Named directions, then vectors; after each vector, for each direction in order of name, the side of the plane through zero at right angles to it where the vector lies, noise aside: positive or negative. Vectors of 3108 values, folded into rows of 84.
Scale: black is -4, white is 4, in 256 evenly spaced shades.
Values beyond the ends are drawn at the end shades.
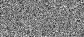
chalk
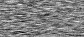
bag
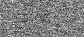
positive, negative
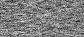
negative, positive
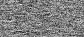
positive, positive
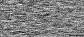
positive, positive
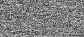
positive, positive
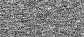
positive, negative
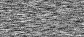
negative, positive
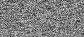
negative, positive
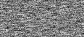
negative, positive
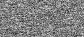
positive, negative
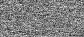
positive, positive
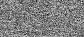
positive, positive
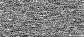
negative, negative
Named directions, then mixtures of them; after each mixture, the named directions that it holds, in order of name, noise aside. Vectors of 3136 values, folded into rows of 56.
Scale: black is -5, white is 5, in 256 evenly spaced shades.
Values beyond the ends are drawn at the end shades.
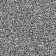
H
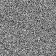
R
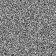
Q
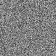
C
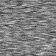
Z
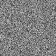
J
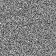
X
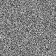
J.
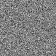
J, R.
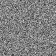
Q.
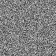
Q.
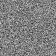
H, X.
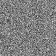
J, X.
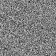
H, R, X.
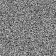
H.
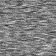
Z.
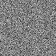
J, X.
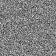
X.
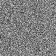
J.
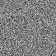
Q, X.
